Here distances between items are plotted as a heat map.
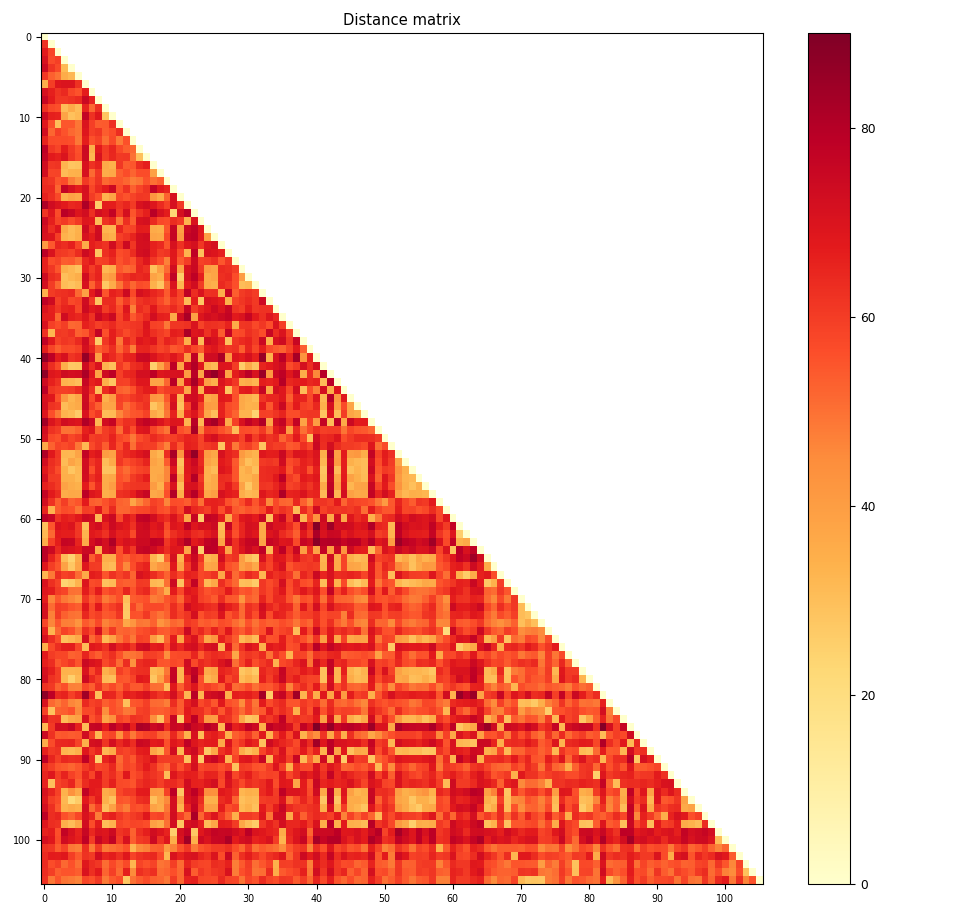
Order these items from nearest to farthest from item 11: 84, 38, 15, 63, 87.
87, 38, 84, 15, 63
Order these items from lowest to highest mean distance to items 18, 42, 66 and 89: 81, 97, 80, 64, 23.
80, 81, 23, 97, 64
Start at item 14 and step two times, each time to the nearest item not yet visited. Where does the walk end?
7
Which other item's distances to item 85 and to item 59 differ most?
74
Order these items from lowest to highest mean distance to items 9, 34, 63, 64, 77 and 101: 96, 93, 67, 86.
67, 96, 93, 86
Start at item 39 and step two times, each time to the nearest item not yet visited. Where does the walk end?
58
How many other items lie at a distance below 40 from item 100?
4
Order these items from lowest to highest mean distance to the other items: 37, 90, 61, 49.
49, 90, 37, 61
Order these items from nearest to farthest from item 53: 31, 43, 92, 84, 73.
31, 43, 73, 84, 92
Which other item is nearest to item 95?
4
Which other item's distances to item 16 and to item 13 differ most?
41
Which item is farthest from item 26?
40
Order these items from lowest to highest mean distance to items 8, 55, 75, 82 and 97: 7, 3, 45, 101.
3, 45, 101, 7
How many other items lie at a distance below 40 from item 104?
3
